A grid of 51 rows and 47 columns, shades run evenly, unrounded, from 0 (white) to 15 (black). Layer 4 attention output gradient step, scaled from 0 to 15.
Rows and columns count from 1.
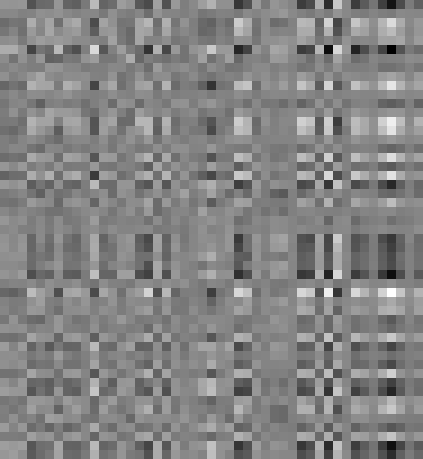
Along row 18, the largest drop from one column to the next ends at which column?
37
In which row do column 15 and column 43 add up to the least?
33
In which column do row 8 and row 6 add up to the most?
44
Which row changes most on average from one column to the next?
6
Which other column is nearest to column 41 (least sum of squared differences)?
9
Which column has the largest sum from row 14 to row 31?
27
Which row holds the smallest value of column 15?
7
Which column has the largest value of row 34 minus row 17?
24
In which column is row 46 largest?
38
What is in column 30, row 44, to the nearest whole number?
8
